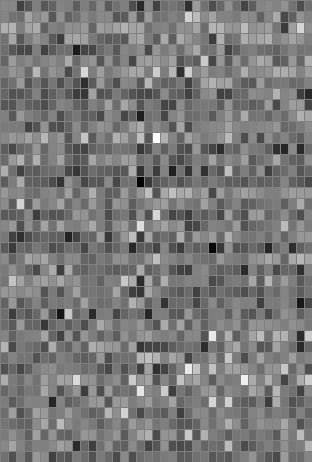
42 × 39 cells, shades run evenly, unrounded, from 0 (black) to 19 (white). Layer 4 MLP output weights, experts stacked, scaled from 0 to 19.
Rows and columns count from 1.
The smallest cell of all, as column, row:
18, 17
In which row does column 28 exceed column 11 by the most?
8
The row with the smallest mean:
23
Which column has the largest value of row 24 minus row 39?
38
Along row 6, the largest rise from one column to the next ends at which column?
26
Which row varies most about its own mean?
34
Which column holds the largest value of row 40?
24
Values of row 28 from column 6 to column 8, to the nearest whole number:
7 9 9
